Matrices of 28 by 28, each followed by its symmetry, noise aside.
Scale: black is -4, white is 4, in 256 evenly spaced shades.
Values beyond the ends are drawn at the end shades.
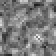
symmetric.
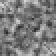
same after a half turn.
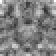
mirrored left to right.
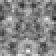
mirrored left to right.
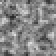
same after a half turn.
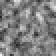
no symmetry.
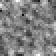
same after a half turn.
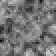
symmetric.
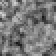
symmetric.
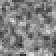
no symmetry.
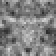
mirrored left to right.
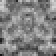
mirrored left to right.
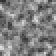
no symmetry.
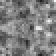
mirrored top to bottom.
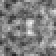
mirrored top to bottom.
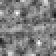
same after a half turn.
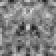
mirrored left to right.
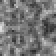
mirrored top to bottom.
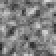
antisymmetric.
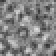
symmetric across the other diagonal.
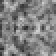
mirrored top to bottom.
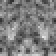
mirrored left to right.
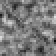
same after a half turn.
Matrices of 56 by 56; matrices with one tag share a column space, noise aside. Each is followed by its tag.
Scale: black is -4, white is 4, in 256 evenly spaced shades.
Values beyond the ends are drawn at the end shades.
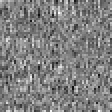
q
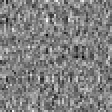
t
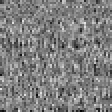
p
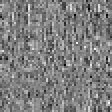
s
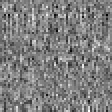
s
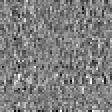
q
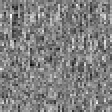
s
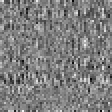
q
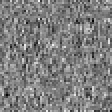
p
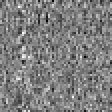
t
